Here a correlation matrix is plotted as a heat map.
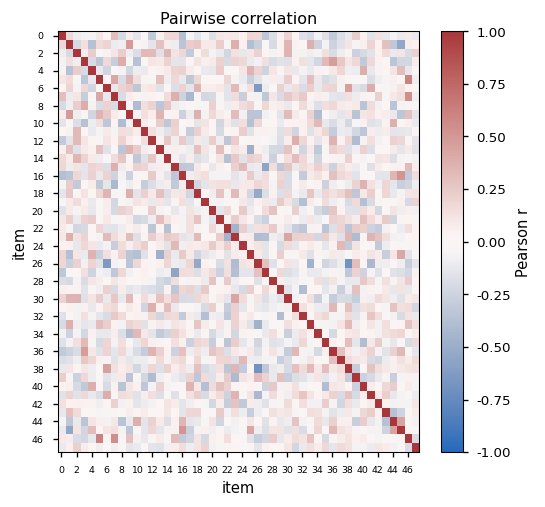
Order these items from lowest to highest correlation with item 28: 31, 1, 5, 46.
1, 31, 5, 46
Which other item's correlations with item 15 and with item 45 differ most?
16
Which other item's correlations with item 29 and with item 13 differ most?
25
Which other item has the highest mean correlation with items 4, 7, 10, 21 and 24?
15
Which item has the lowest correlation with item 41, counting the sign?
26
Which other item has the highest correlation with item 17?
40
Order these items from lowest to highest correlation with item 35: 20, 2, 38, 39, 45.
20, 39, 45, 2, 38
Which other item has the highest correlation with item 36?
3
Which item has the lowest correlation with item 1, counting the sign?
45
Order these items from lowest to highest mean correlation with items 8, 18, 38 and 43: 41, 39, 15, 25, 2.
39, 25, 15, 2, 41
